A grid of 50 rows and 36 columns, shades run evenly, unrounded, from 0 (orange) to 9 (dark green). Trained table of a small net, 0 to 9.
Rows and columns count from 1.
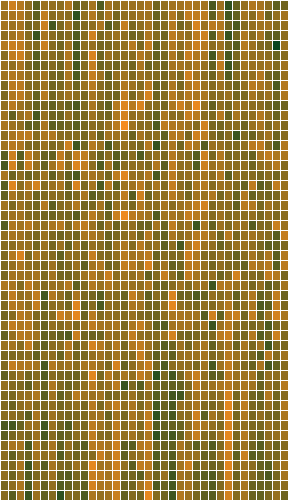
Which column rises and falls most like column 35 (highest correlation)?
10
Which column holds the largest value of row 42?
20
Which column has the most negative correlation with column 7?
16
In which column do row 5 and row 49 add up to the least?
19
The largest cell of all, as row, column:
5, 35
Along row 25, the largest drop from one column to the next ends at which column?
24
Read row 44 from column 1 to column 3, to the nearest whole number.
6 5 4
